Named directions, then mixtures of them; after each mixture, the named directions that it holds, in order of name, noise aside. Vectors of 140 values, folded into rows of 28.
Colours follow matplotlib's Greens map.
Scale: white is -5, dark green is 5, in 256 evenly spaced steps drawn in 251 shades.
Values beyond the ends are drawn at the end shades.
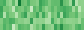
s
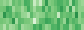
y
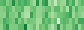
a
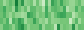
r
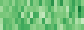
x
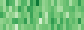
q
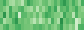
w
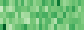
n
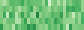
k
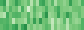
a, q, y.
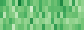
s.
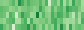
k, s.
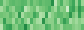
a, x.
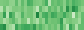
k, n, w.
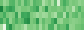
n.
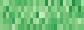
k, x, y.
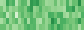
k, q.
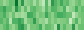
r.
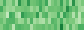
k, s, w.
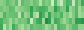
s, x.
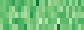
a, q, r.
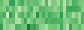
k.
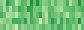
q.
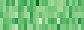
a, q.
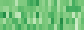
k, q, w.
